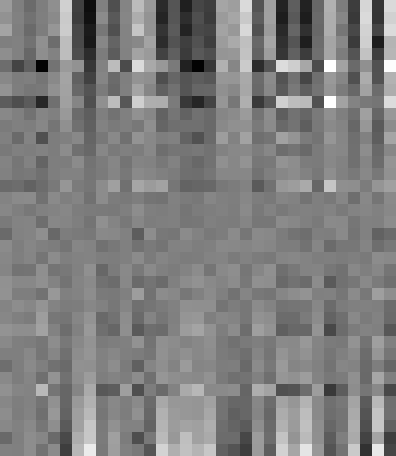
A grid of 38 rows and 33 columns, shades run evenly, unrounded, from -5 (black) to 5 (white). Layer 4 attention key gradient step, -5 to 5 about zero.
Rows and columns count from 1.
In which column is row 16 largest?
28
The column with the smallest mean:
16
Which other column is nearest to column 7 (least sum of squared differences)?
15
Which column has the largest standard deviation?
8
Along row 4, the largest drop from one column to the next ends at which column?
32
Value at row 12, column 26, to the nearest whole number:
0
